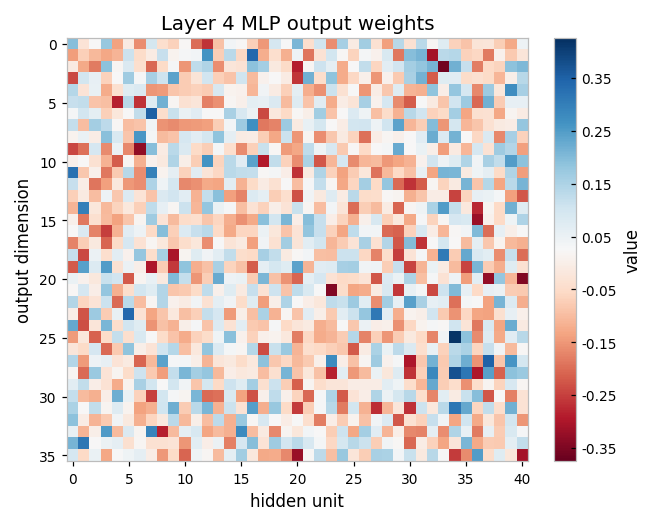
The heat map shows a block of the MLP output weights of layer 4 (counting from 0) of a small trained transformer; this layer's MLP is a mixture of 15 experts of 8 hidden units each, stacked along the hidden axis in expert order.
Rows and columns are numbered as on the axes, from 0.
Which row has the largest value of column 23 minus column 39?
30
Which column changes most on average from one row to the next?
12
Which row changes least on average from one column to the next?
29
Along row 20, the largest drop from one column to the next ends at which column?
37
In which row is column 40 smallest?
20
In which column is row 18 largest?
33
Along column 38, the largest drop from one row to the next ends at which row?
23
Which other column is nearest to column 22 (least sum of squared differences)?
26
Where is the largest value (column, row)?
34, 25
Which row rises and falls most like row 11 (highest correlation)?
31
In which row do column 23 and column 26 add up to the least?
21
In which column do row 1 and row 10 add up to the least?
17
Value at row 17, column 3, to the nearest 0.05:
-0.2
